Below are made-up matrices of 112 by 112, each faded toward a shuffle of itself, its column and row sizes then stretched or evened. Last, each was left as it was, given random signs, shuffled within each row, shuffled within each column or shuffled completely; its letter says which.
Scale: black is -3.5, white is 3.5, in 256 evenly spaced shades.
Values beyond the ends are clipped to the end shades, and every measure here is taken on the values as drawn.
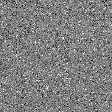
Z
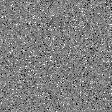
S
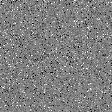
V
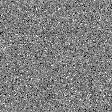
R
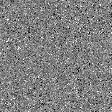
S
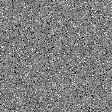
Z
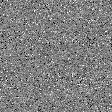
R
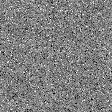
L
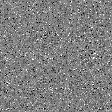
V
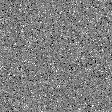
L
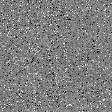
S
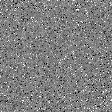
S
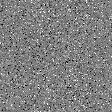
Z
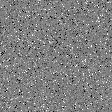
L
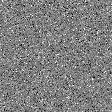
L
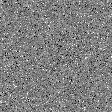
L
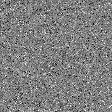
R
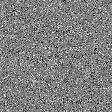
R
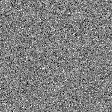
L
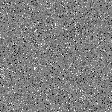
Z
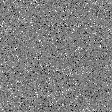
R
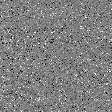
V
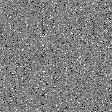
Z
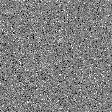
Z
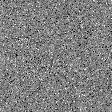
L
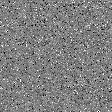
R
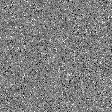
Z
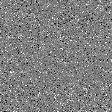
S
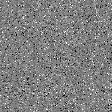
V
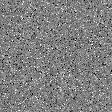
L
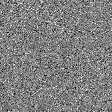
R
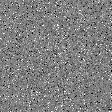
Z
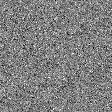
R
